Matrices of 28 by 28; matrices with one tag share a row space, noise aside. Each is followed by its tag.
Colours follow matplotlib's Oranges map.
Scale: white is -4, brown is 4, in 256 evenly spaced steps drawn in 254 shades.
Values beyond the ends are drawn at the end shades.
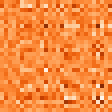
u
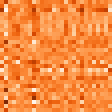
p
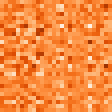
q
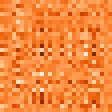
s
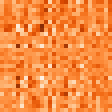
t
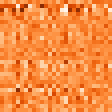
t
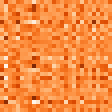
p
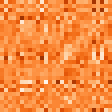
u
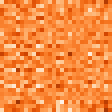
q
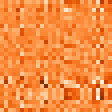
u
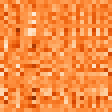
p
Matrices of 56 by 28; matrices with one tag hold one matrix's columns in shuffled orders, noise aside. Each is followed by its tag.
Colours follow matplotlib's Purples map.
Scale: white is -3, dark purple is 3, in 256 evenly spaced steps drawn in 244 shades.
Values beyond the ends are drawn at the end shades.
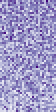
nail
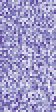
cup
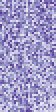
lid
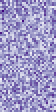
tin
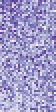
nail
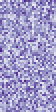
tin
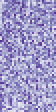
lid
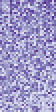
nail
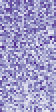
nail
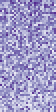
nail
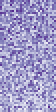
nail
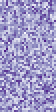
tin
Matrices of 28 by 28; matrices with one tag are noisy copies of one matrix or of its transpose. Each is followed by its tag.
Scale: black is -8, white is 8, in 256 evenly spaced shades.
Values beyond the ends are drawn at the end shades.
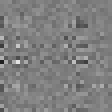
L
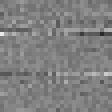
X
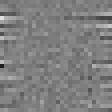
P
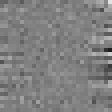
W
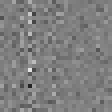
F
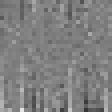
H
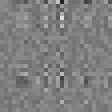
L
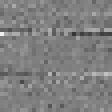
X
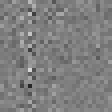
F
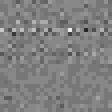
F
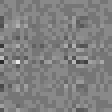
L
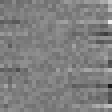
H
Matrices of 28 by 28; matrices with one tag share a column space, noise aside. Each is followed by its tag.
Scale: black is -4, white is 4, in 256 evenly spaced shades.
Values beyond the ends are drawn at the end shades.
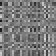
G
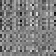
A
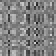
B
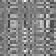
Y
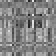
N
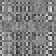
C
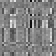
N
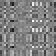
G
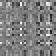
B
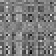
C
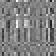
N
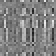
N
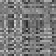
Y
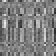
N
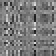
B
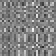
G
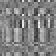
N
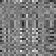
Y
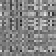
A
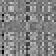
C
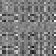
C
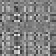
C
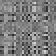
C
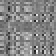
C
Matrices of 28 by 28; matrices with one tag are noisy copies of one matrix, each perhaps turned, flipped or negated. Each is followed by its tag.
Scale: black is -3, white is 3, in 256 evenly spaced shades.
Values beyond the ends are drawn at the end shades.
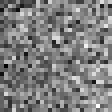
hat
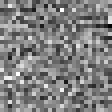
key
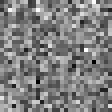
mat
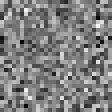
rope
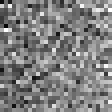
hat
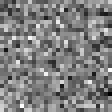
mat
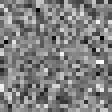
rope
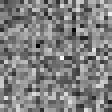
mat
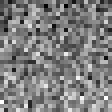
hat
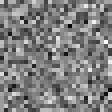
rope
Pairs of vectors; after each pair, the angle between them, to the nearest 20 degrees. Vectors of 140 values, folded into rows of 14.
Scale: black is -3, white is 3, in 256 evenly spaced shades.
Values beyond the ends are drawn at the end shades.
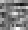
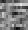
160 degrees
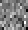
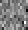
20 degrees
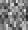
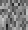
140 degrees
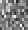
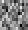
100 degrees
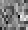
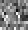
140 degrees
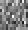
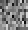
160 degrees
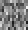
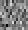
100 degrees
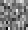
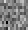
40 degrees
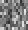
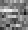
120 degrees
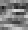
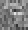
120 degrees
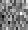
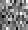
20 degrees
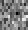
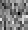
60 degrees
